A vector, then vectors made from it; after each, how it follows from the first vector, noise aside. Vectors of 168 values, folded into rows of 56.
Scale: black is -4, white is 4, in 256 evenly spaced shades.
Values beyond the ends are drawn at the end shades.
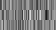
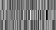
sign-scrambled.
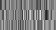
copied.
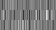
negated, partly zeroed.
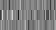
wrapped around, partly zeroed.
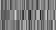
sign-scrambled.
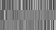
reversed, negated, partly zeroed.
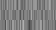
wrapped around, shrunk.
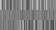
negated, partly zeroed.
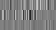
negated, partly zeroed.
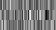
copied.
